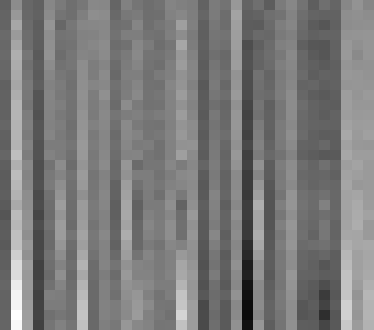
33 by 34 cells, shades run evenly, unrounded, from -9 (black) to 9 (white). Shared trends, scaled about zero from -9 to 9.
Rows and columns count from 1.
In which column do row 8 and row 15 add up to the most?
2
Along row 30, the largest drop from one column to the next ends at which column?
23
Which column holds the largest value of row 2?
22
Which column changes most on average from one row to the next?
17
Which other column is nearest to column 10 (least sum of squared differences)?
16
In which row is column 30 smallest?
32
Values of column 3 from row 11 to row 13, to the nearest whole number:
-1 0 0
